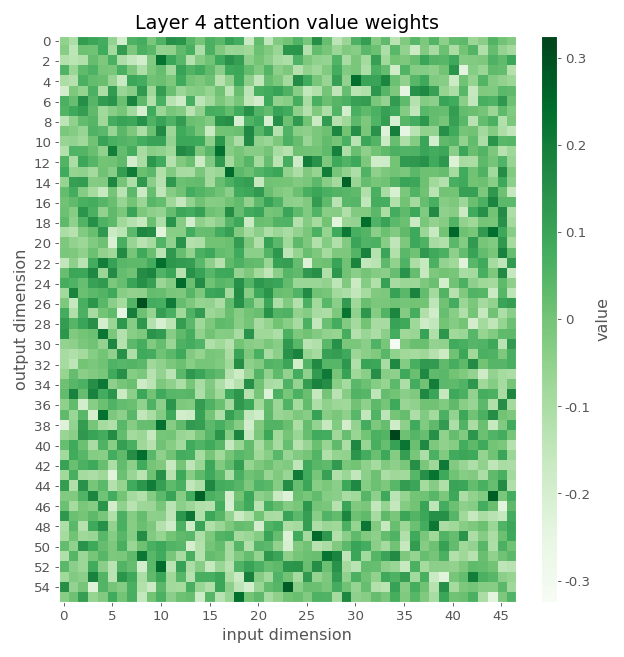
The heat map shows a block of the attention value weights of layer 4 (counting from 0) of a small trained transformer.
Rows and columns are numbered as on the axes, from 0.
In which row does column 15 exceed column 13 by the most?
44
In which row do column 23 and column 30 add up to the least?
45
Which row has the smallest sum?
46
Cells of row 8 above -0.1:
39
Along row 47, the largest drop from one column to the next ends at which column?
14
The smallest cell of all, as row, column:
30, 34
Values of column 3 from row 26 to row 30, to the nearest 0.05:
0.15 -0.1 0.15 0 0
